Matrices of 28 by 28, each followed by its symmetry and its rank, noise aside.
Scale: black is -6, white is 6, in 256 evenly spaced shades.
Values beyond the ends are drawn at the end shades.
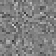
antisymmetric, rank six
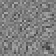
symmetric, rank six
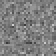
no symmetry, rank six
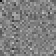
symmetric, rank six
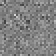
symmetric, rank five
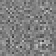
no symmetry, rank four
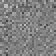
symmetric, rank five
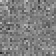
no symmetry, rank six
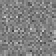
no symmetry, rank six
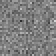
no symmetry, rank six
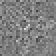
symmetric, rank five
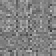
no symmetry, rank four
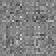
no symmetry, rank four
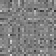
antisymmetric, rank four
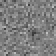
symmetric, rank five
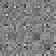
symmetric, rank five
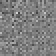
no symmetry, rank four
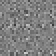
no symmetry, rank four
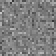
antisymmetric, rank six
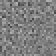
antisymmetric, rank six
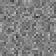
symmetric, rank six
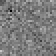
symmetric, rank six
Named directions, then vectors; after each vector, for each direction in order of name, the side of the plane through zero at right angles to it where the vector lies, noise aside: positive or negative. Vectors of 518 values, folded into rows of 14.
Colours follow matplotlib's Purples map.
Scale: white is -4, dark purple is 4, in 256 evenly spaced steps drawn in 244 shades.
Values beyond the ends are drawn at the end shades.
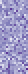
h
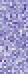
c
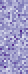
negative, negative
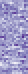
positive, positive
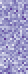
positive, positive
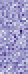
negative, negative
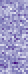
negative, negative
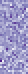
positive, negative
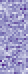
positive, negative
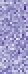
positive, positive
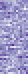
negative, negative
